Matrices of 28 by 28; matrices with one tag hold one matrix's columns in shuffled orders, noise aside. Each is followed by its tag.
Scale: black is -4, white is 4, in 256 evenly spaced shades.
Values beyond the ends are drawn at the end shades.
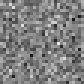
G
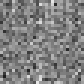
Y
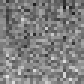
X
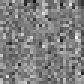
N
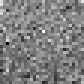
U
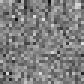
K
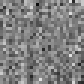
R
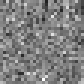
K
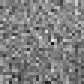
U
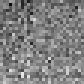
X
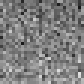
X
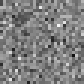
G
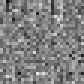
K
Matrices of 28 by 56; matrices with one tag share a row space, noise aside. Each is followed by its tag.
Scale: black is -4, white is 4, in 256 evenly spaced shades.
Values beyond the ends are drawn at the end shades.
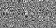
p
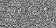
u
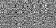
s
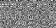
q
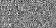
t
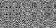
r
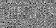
u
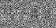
t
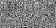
s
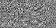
t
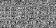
q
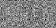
s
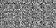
r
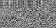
q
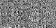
t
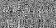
p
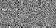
t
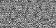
q
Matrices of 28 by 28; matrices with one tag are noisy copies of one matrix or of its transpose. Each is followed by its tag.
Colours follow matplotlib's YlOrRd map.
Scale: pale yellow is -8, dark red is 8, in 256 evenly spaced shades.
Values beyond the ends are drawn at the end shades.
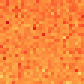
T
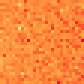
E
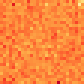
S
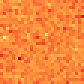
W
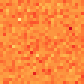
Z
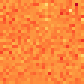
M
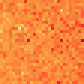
E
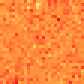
W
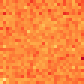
S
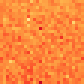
E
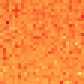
T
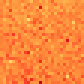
E
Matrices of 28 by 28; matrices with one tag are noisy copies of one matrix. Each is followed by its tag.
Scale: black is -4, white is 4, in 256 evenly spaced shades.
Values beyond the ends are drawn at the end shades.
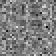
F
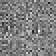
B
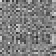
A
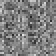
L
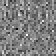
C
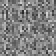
C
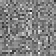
B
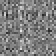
C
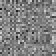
A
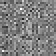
B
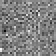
B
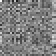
A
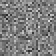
B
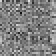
A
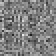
L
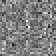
F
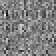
C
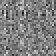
C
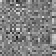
A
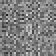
B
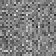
B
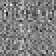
C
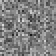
L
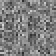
L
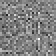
B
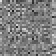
A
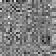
A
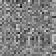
A
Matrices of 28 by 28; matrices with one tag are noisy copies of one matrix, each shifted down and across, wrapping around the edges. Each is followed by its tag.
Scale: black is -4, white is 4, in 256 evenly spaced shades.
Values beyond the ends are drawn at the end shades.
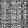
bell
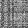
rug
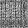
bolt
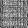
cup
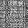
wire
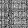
cup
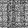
bell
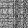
wire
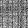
bolt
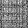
cup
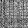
bolt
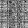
wire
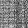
wire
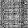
wire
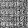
cup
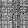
bell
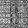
bell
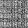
cup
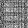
cup
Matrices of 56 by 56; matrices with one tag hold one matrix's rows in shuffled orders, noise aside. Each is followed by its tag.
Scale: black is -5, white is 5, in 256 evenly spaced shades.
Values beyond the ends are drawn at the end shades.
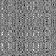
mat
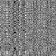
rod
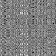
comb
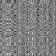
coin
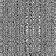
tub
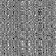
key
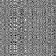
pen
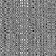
comb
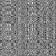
coin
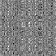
key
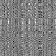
key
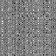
mat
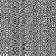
rod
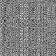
comb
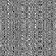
key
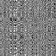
pen
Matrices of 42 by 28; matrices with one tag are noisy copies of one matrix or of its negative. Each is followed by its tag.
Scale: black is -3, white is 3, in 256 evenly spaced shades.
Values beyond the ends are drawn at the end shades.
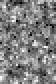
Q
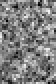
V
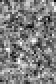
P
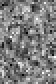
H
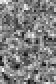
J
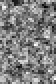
Q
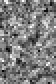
P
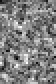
J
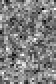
P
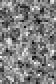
H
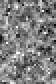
V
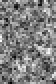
V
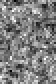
Q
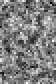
P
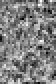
V
